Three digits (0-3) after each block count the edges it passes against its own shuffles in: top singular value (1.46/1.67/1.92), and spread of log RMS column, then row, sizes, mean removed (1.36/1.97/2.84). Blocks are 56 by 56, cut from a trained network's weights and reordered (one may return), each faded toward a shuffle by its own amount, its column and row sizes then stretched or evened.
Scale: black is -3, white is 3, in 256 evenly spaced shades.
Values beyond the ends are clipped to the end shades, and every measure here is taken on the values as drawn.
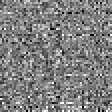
1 0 2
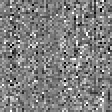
0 2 0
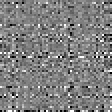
3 2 3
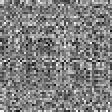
3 0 2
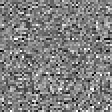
2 1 2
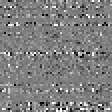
0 1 3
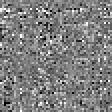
0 2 2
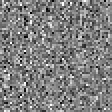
2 2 0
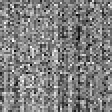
3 1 0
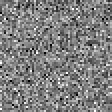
1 1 0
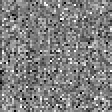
0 0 1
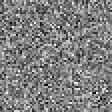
0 0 0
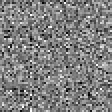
0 1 1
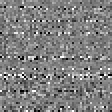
1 1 3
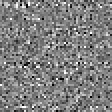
0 1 2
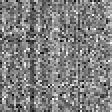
2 0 1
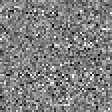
0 0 1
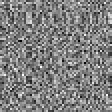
3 0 0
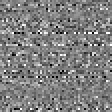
0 0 3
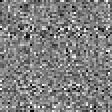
1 1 2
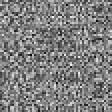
3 0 1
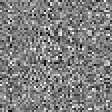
2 2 1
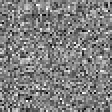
1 0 1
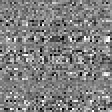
3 1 3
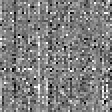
2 2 2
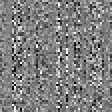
2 3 0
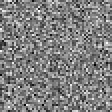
2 0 0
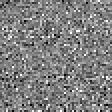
0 0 1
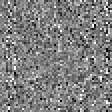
0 2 0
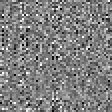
2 2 1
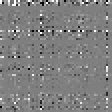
1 2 3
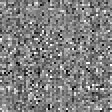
0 1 1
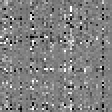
0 3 2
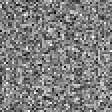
1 0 0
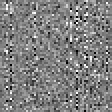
0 3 0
